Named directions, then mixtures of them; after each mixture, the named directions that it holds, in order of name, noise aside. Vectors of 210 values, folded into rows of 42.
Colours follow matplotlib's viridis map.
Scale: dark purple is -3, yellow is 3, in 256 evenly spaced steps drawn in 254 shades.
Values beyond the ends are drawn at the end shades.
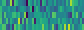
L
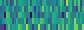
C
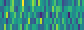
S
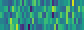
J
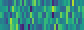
J.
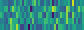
J.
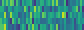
C, J.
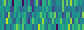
C, L, S.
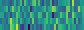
J.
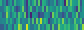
C, L, S.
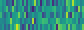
C, J, L.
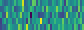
C, S.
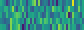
J, L, S.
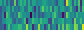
C.
